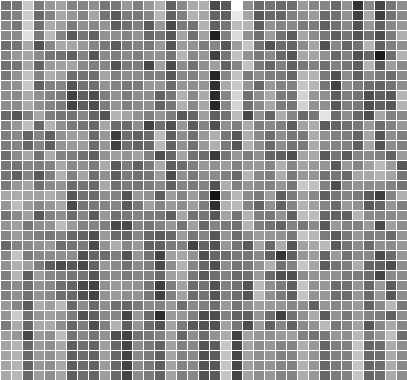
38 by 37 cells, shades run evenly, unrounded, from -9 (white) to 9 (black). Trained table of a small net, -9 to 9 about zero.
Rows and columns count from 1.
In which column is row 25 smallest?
30
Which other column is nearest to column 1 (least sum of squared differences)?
25
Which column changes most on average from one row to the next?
20
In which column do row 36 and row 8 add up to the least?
28
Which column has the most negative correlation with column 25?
7
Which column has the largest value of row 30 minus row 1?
22
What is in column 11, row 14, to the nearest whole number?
5
